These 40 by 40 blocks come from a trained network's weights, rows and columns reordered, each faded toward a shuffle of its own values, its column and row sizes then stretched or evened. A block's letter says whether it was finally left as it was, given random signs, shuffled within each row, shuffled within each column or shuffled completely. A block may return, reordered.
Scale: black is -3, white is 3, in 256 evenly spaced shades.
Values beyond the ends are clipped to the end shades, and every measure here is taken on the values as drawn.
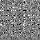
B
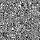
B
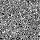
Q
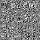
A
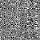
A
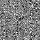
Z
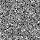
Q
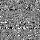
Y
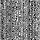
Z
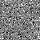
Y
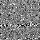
Y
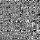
B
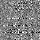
B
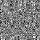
A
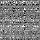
A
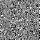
Z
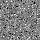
Q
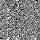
B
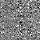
B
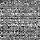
A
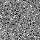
Q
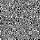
B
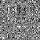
A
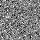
Q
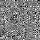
A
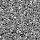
Q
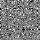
B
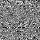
Y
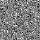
Z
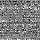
A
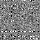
B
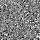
Q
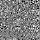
B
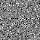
Y
